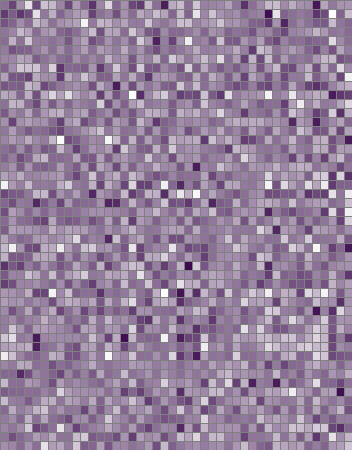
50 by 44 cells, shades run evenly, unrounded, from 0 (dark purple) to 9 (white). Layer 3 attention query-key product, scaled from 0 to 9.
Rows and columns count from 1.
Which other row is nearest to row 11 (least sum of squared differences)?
21
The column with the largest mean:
37
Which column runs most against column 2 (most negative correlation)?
25
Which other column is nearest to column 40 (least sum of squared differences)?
17
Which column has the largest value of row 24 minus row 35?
42
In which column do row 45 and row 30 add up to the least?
24
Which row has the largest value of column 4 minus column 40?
1
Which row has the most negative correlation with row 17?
27
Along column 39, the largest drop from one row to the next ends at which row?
22
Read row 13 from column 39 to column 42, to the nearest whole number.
4 2 3 7
